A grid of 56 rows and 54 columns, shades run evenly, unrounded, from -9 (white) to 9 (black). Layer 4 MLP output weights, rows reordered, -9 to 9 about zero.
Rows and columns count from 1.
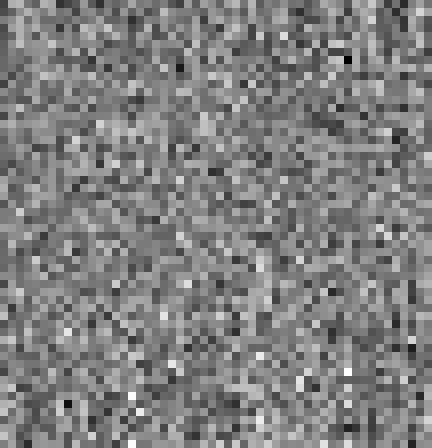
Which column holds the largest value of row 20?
34
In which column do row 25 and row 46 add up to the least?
22
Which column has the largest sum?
50
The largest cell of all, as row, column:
8, 44
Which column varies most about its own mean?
17
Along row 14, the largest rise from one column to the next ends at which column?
43
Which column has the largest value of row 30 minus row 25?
6
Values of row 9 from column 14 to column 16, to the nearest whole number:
5 0 -2
